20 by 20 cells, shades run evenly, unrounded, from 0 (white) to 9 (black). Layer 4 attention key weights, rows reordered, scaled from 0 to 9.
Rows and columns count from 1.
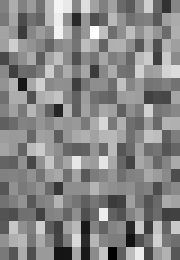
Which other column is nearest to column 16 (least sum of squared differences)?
6
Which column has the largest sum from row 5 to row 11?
9
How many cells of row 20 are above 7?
4
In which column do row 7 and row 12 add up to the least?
5
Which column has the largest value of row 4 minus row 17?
12
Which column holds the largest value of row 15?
7
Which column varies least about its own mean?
1
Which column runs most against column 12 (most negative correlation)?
2
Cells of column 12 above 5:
6
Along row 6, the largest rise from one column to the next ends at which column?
11
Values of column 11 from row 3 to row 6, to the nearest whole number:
0 3 5 7
